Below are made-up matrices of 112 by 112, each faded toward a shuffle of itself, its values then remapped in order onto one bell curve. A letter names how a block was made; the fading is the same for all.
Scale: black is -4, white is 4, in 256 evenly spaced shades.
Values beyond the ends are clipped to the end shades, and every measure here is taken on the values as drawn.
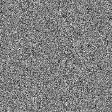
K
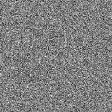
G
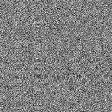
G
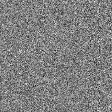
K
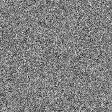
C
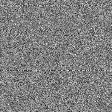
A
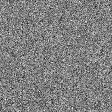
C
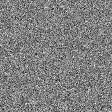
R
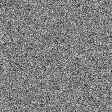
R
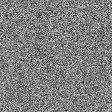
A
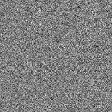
G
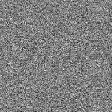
G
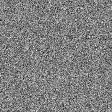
R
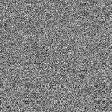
G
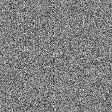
K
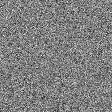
R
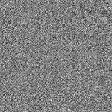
G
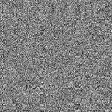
G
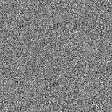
G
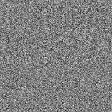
G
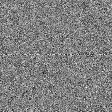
A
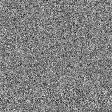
A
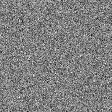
C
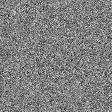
A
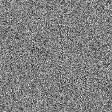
K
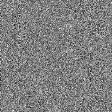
K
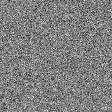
R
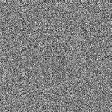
G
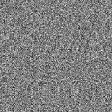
G
